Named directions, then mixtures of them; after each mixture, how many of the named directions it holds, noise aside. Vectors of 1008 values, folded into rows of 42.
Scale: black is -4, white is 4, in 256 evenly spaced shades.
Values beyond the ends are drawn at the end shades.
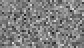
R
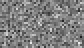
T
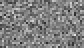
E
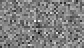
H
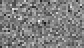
four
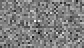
one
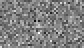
one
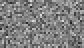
two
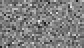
four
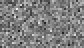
two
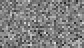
three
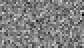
three
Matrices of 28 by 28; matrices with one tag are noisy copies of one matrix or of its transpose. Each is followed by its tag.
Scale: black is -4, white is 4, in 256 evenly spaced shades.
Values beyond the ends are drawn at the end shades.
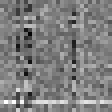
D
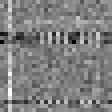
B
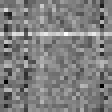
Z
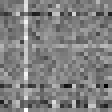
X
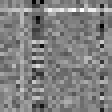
B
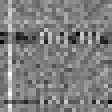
B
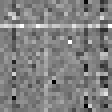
X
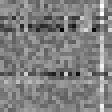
D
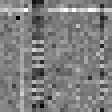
B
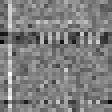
B
